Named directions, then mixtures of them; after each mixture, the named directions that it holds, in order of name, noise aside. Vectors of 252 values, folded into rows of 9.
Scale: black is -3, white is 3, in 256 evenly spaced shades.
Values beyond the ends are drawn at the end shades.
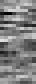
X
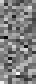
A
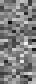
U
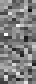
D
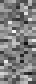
U.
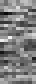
X.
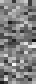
D, U.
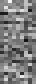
D, X.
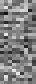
A, D, X.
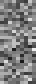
U.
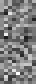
A, D.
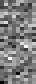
A, U, X.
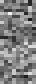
A, U, X.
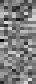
A, U, X.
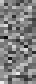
A.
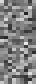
A, U.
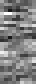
X.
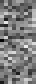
A, X.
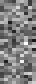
U.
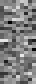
U, X.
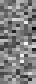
U.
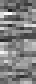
X.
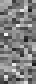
D.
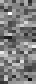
D, U, X.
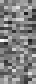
A, U, X.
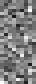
A, D.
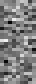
U, X.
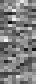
A, U, X.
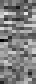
A, U, X.
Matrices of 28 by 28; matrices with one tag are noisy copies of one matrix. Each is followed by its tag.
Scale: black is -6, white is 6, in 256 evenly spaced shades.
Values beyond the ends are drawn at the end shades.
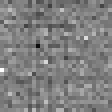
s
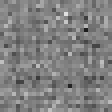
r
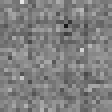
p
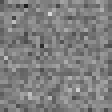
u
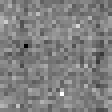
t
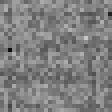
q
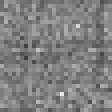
t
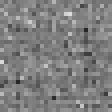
r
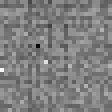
s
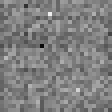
u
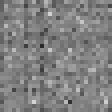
u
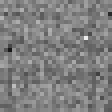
q
